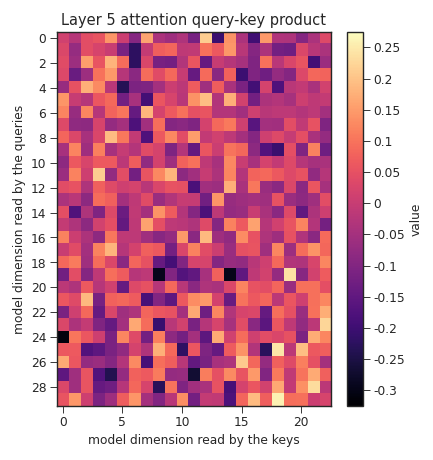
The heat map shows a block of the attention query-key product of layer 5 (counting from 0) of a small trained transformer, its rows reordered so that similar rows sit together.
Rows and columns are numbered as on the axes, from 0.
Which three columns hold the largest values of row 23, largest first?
22, 6, 7
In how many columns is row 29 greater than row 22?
13
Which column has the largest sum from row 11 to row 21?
4
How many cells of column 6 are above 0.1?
3
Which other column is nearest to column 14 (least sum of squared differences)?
8
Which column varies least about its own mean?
19
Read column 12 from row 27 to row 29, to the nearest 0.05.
0.1 -0.05 0
